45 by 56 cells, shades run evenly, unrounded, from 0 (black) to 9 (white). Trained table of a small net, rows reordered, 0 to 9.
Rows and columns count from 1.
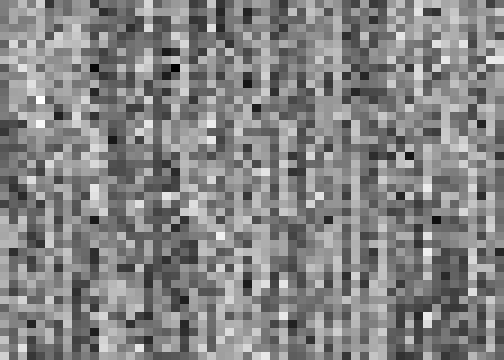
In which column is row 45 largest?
30
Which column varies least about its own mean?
38
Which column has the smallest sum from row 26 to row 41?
47
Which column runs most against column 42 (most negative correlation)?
45
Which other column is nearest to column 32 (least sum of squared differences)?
12
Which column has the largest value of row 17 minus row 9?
11
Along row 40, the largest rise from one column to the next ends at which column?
48
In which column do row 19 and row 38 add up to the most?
52
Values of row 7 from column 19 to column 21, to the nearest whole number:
1 2 6
